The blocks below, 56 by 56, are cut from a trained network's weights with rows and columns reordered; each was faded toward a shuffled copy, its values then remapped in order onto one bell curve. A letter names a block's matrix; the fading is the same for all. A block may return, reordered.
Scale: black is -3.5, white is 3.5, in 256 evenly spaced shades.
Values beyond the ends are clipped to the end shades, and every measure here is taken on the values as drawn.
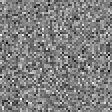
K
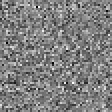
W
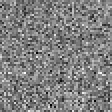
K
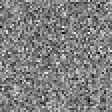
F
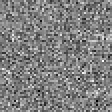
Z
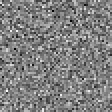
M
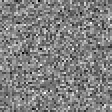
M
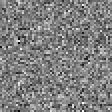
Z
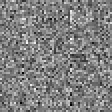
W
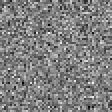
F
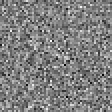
M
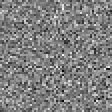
Z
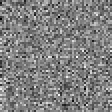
W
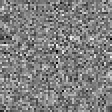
W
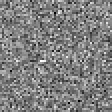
F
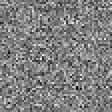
K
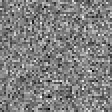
F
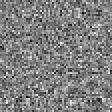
K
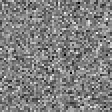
M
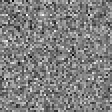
F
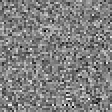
F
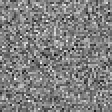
M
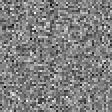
K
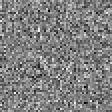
W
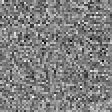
K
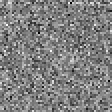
F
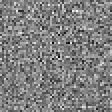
W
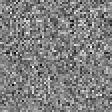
K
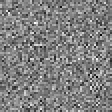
W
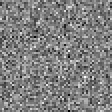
Z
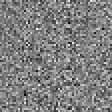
W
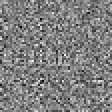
W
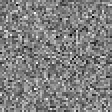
K
